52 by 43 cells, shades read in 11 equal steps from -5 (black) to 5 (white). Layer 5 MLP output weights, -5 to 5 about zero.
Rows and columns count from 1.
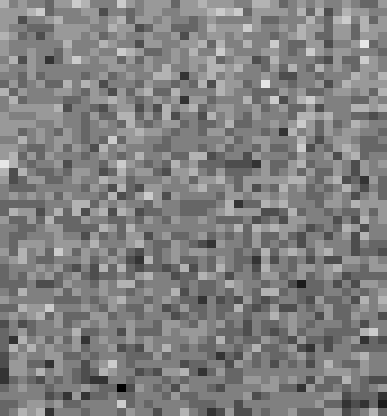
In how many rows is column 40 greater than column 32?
17
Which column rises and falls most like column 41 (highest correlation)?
43
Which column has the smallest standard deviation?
4
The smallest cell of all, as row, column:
49, 14
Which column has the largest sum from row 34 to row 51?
3
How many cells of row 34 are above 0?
13
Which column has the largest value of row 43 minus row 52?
25
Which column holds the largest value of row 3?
39
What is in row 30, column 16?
1
